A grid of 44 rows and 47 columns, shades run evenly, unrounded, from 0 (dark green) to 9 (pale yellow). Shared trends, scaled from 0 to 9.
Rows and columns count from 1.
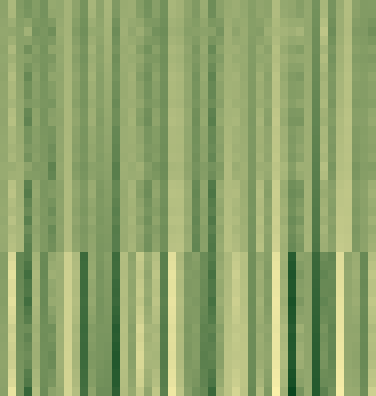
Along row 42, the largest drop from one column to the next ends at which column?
37
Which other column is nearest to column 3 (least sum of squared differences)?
24
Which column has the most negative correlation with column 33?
25
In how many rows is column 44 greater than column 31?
28
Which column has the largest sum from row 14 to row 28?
35
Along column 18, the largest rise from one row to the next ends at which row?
29
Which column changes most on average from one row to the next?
4
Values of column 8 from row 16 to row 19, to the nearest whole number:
5 5 5 5
